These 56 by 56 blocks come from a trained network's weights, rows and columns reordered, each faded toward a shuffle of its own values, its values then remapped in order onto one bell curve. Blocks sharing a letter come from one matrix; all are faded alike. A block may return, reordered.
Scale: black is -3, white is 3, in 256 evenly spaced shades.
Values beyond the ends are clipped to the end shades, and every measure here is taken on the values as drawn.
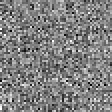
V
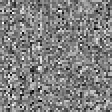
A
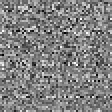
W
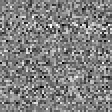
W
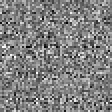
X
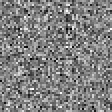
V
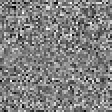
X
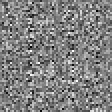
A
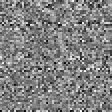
W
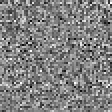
W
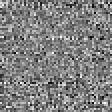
W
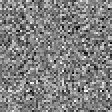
V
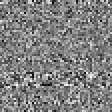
W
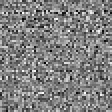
W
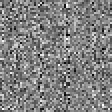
A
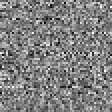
W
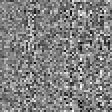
A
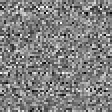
W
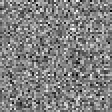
V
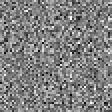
V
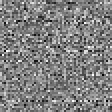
W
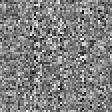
A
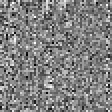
A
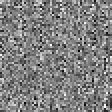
A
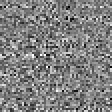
W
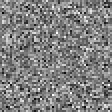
V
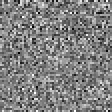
X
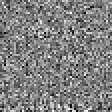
X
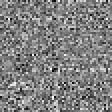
W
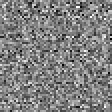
X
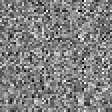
V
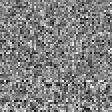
X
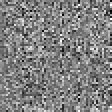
A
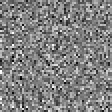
A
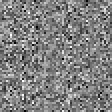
A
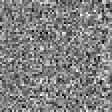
V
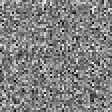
A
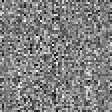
A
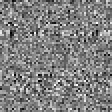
W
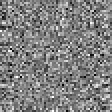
V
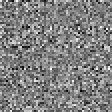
X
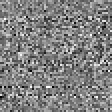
W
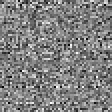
W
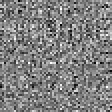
V
